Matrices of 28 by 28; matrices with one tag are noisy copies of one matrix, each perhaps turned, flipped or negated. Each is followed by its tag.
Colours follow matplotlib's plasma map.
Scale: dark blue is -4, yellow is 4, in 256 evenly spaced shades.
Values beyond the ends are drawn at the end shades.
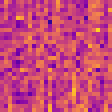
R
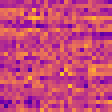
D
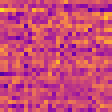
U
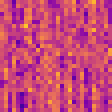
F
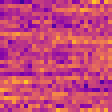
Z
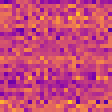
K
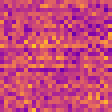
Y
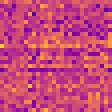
Y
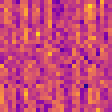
F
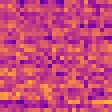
U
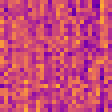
U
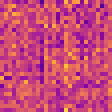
Y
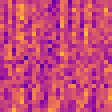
F
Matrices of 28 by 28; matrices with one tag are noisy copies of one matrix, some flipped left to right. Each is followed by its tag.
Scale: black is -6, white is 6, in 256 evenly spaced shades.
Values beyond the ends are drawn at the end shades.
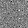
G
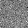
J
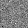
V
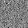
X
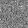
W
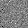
V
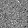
V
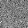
J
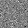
V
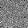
J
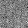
J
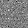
G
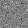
W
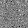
G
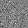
V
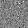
X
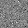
V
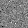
V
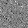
W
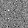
G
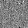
X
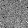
J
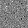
W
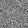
V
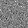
W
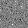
W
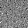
J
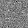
G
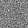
G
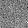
J
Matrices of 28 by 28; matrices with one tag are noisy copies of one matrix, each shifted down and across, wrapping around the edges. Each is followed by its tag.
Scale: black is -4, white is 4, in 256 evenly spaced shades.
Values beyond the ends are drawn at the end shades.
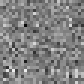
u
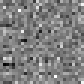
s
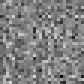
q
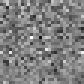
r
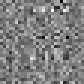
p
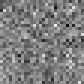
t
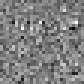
s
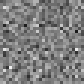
q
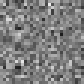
s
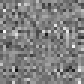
u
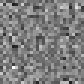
r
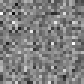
t
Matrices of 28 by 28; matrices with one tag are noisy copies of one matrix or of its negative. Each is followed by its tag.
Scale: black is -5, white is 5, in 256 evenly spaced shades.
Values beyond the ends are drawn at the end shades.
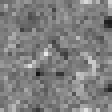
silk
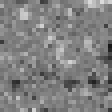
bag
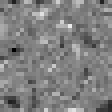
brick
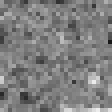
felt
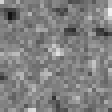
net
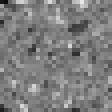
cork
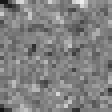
cork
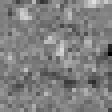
bag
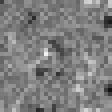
silk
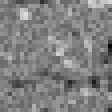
bag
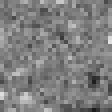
felt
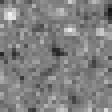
net
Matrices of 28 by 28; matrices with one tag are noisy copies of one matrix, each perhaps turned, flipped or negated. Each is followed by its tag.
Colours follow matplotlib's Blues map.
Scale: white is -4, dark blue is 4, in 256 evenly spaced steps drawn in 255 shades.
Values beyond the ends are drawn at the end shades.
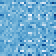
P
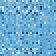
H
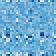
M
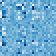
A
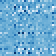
H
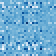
H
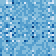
H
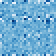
M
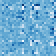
A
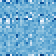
M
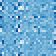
M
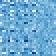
P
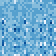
P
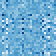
H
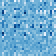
P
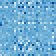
H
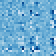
A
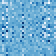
H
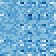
P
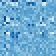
A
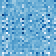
H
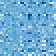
P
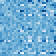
P
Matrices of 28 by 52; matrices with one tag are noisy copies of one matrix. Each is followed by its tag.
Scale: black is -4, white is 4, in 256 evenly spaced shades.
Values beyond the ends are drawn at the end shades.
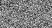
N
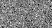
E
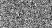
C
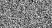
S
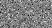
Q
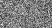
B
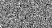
E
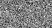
N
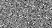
E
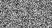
B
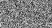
C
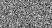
E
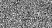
B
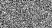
Q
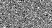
Q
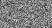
N
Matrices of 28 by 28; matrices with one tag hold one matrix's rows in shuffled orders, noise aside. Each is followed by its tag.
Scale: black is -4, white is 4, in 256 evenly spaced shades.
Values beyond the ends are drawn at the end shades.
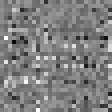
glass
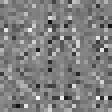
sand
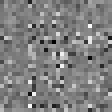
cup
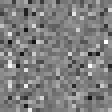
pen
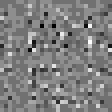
cup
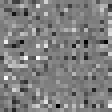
glass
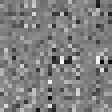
sand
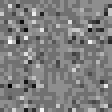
pen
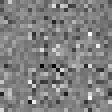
cup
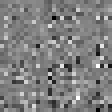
sand
